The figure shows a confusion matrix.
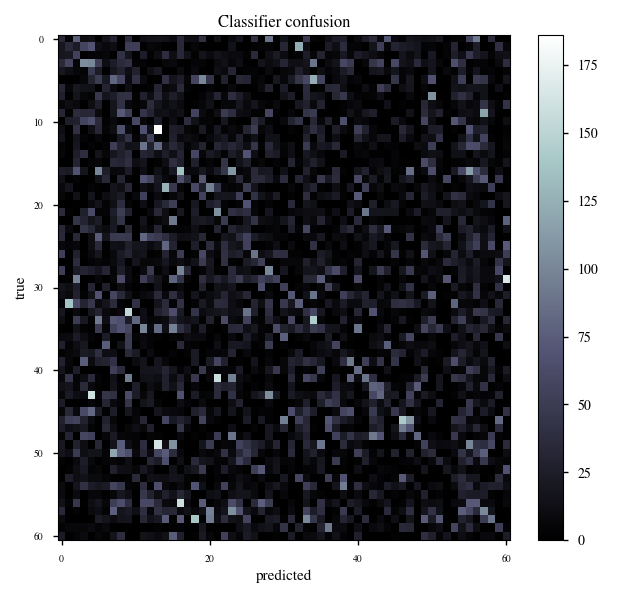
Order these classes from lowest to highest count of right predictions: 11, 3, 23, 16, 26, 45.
23, 45, 11, 26, 3, 16
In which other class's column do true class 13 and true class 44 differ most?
11
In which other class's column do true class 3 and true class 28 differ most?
16
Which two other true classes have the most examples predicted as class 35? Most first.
49, 29
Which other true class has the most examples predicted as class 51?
58
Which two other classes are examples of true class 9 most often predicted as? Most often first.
57, 8
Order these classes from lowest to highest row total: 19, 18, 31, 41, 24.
19, 18, 31, 24, 41
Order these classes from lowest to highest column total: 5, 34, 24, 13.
24, 5, 34, 13
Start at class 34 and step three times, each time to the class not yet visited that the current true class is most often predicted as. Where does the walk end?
40
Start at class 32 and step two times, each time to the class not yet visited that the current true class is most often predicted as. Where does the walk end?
4
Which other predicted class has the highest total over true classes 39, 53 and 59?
36
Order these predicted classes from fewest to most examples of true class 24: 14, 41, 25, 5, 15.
41, 15, 14, 25, 5
